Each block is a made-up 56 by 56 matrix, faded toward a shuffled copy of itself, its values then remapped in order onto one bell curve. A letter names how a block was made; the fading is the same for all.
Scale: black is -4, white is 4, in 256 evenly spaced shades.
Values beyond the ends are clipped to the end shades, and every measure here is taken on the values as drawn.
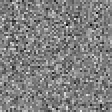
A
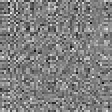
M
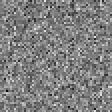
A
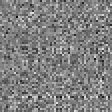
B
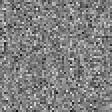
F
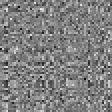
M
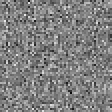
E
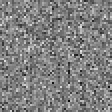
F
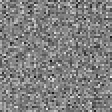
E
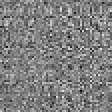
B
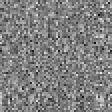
E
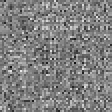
B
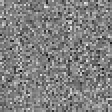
F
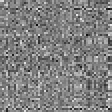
B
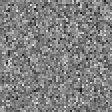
A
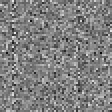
F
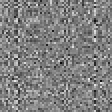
M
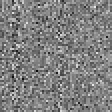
F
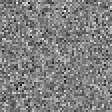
A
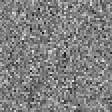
A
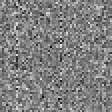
F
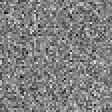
F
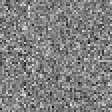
A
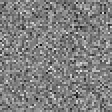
E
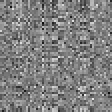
M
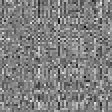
M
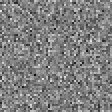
E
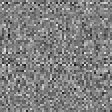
B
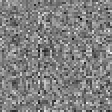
B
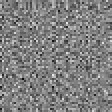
M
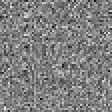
E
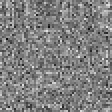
E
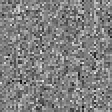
F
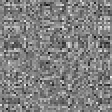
B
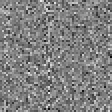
F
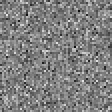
A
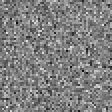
A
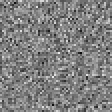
E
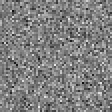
A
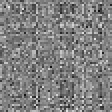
M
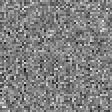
E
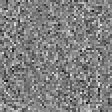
F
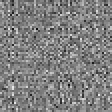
B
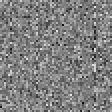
F
